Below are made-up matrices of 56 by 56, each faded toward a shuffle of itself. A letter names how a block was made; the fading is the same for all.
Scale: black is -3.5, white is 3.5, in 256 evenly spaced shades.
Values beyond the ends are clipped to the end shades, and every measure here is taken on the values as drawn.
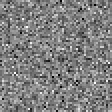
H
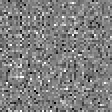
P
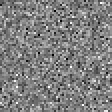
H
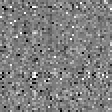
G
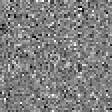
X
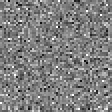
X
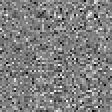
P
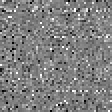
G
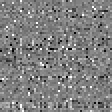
G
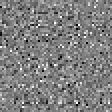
X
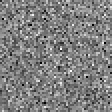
H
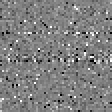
G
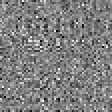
X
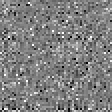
P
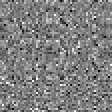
P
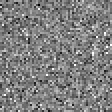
H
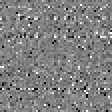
G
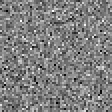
H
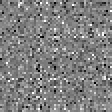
P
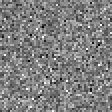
H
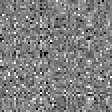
P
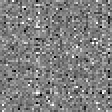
X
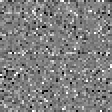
G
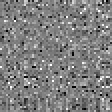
P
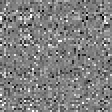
P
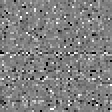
G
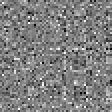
P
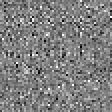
X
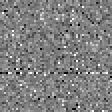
G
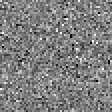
H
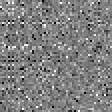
P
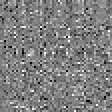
P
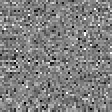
X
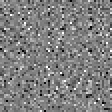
P
